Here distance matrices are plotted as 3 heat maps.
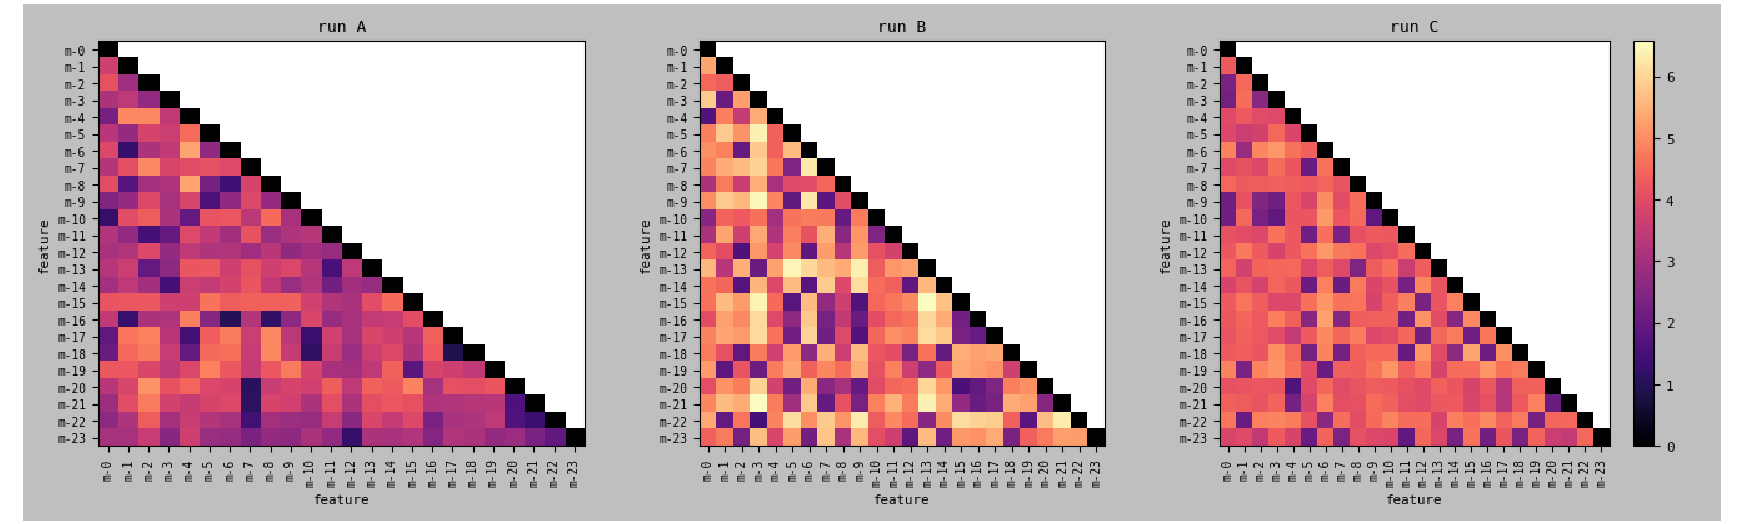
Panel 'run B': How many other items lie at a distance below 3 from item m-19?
4
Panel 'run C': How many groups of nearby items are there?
6
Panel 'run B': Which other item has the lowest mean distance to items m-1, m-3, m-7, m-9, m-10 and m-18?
m-19
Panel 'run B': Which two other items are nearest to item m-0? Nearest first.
m-4, m-10
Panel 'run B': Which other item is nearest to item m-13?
m-3
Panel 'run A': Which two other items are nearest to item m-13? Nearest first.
m-11, m-2
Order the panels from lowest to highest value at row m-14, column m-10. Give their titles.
run A, run C, run B
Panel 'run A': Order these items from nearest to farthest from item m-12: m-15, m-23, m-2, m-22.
m-23, m-22, m-15, m-2
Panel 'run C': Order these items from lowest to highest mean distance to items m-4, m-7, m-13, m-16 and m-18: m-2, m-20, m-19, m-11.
m-11, m-20, m-2, m-19
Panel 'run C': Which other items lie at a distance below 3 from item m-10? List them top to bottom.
m-0, m-2, m-3, m-9
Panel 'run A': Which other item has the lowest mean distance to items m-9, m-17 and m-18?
m-10
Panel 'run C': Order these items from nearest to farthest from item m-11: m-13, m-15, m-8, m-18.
m-18, m-13, m-8, m-15
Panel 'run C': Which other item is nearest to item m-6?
m-19
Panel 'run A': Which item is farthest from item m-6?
m-4
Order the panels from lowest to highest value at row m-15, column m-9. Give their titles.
run B, run C, run A
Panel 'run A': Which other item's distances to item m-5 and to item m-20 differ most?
m-7
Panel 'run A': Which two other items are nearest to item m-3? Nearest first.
m-14, m-11
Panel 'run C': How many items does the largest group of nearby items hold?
7
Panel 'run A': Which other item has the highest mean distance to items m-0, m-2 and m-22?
m-15
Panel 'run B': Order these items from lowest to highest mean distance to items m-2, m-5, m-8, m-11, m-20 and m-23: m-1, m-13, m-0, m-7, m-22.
m-0, m-7, m-1, m-22, m-13
